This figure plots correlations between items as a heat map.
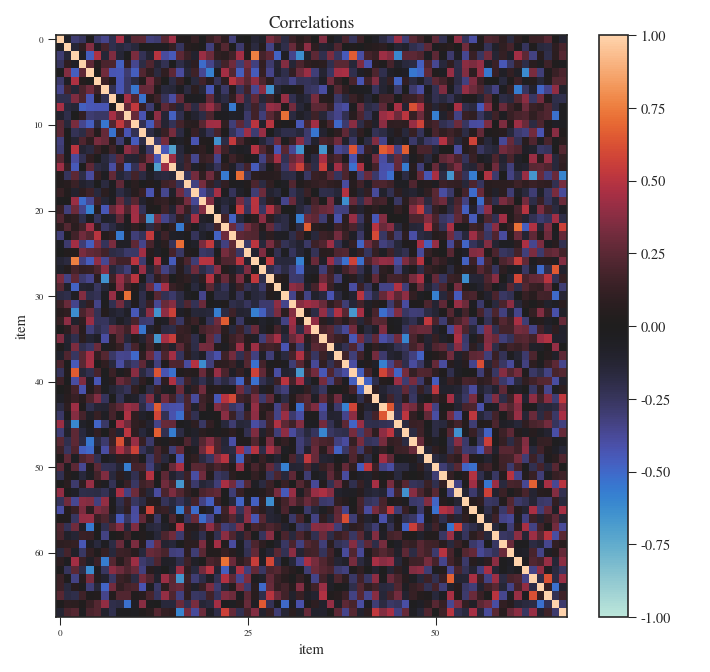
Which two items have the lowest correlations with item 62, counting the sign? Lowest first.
4, 22
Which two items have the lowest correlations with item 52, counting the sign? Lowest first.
16, 57
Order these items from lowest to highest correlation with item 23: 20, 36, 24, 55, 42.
20, 36, 24, 55, 42
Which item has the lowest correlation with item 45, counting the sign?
2
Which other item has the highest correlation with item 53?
57
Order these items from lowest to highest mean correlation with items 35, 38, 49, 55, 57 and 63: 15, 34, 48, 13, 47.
13, 48, 34, 47, 15
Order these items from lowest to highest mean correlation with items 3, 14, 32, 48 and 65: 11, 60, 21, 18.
21, 18, 11, 60
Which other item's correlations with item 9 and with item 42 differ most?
30
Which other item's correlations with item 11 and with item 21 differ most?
34
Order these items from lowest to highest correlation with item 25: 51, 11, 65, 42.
51, 42, 65, 11
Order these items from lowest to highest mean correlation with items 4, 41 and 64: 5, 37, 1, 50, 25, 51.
51, 25, 5, 1, 37, 50
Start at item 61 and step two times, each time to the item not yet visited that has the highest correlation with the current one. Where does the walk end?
33
